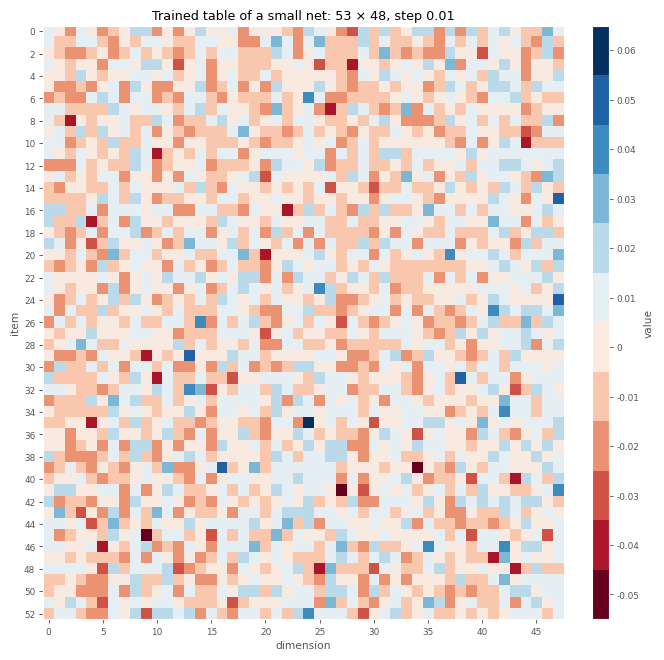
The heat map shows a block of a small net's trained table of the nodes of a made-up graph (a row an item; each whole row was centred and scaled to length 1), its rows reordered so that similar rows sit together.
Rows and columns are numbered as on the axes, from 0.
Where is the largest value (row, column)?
35, 24
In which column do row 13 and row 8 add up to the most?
46
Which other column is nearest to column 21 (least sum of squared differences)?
8
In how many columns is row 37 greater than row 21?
25
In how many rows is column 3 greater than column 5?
28
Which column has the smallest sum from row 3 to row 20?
2
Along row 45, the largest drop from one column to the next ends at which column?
9
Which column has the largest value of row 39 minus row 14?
16
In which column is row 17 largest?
41
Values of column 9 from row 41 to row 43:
-0.02 0 -0.01
